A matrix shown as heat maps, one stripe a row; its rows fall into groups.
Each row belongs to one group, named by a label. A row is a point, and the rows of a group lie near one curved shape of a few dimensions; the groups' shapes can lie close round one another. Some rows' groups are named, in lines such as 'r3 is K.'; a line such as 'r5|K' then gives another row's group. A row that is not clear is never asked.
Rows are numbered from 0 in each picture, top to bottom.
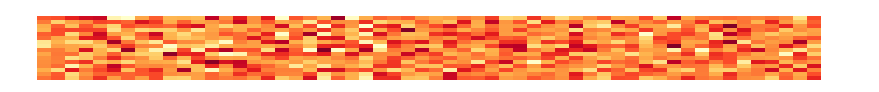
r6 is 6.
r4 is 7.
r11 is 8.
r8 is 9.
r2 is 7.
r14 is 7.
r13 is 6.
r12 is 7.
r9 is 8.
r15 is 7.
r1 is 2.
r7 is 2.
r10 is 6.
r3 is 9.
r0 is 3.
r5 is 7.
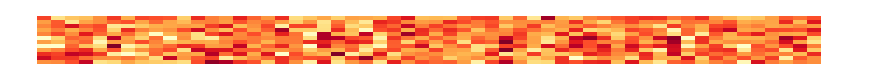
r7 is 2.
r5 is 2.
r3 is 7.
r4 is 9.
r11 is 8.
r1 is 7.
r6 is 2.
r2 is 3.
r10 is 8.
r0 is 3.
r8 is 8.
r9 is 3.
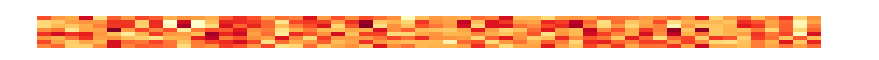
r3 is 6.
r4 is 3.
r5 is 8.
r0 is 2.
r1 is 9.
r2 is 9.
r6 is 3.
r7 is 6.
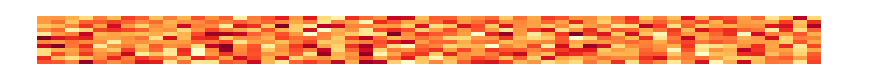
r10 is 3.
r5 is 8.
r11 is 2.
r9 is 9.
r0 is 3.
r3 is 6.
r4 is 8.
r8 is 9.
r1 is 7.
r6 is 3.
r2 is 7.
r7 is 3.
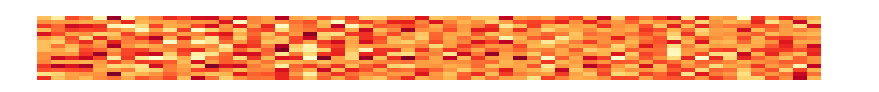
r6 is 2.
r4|3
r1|3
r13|8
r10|9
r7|7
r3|9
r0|2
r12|3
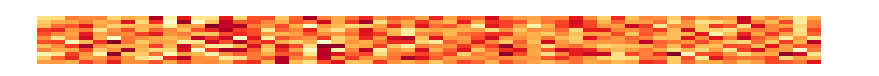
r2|8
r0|9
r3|3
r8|9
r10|8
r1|9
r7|7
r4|2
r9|2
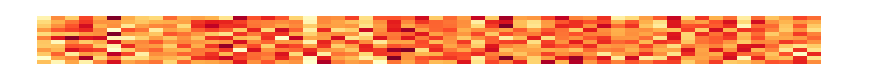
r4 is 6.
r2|8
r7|9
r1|8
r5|3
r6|2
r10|8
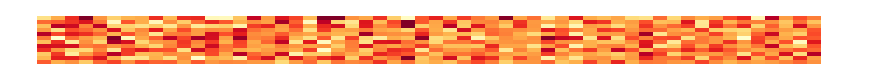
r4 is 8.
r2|9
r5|2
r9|7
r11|6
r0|7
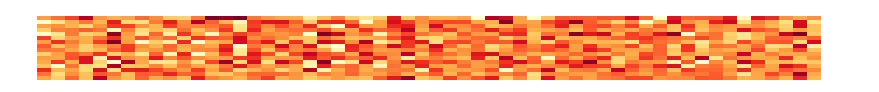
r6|9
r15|3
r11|9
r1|8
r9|9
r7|3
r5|3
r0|8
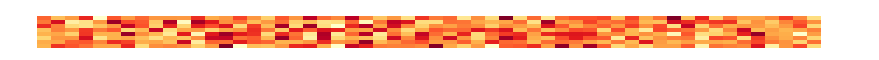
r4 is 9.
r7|3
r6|9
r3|7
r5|8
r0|2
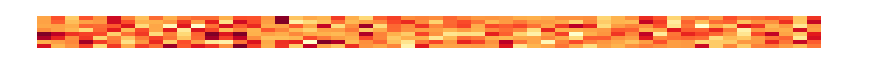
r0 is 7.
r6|7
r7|2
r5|3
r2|9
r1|7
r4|8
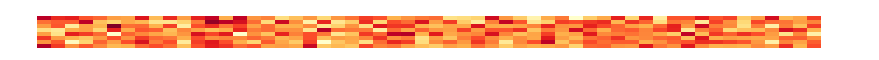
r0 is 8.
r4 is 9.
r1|8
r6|6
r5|6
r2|6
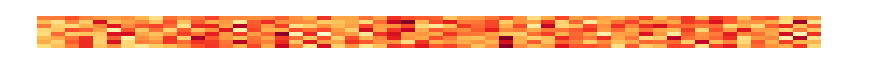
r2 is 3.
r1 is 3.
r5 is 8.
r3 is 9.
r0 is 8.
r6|2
